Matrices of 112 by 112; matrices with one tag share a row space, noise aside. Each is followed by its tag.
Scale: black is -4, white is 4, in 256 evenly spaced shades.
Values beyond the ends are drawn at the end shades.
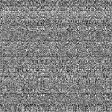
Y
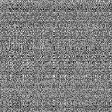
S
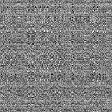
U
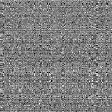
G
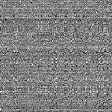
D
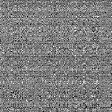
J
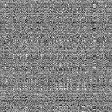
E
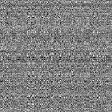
U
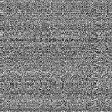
G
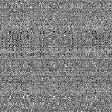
S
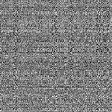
D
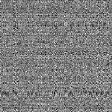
D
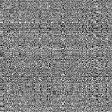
G
